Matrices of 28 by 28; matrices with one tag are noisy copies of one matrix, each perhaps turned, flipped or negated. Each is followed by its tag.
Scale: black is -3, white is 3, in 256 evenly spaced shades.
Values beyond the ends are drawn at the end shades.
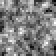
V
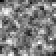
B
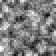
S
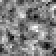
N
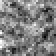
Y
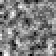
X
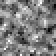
S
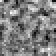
X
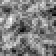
Y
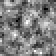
N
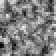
B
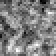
Y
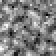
S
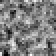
X
